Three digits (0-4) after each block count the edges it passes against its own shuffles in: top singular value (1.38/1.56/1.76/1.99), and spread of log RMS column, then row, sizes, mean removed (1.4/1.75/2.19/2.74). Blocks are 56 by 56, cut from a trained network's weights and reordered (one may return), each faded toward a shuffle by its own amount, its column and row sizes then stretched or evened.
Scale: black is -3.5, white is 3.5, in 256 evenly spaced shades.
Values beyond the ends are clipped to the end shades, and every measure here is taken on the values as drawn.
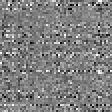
2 2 4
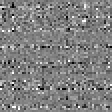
0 2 4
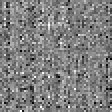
2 3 2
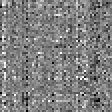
3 3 3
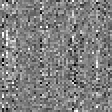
3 4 0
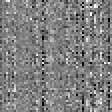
3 4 2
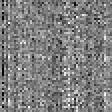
4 3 2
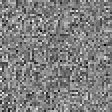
1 1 1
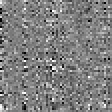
3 4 2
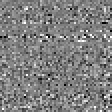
0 2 4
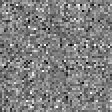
0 0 2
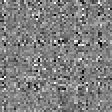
2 3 3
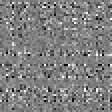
1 3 4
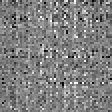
2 3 3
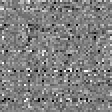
1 2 4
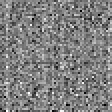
1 0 2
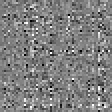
1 4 2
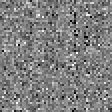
1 2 2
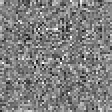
3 1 1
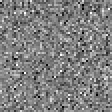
0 1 0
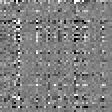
4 4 4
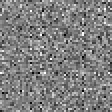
1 2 1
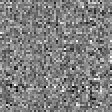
1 2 2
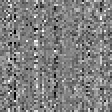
2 4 0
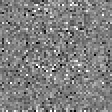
0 2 3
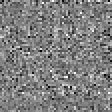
2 0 3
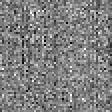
1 2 0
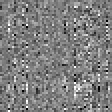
3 4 1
